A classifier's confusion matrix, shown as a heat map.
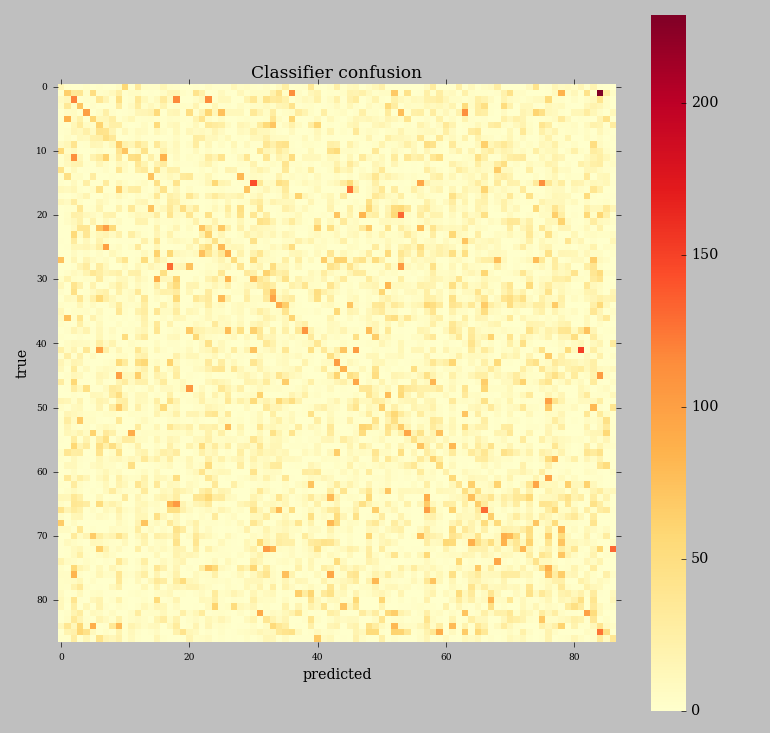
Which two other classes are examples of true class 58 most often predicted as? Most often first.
77, 76
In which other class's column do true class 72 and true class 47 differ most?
86
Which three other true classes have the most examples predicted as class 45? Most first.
16, 34, 15
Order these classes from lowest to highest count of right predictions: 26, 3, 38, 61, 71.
71, 61, 3, 26, 38
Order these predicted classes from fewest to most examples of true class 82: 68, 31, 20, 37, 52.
20, 68, 37, 52, 31
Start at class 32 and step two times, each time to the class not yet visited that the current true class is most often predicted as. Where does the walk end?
25
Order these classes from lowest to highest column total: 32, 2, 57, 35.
32, 35, 57, 2
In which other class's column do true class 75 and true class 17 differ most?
76
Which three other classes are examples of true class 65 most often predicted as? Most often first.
18, 17, 57
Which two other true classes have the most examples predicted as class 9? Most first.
45, 84
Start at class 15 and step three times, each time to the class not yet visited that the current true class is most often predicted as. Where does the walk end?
22
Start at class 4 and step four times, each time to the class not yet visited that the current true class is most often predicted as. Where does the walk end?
3
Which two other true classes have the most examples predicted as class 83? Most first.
50, 27
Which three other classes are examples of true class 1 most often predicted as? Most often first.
84, 36, 78
